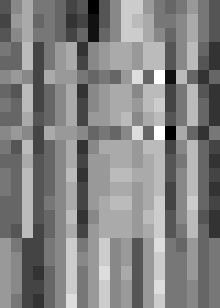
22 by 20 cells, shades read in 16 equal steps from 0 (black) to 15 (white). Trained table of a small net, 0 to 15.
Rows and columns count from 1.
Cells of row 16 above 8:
9
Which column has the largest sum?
15
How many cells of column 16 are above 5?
8
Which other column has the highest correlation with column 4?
12
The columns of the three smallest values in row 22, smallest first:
4, 3, 13
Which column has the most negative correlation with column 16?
17
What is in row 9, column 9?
9
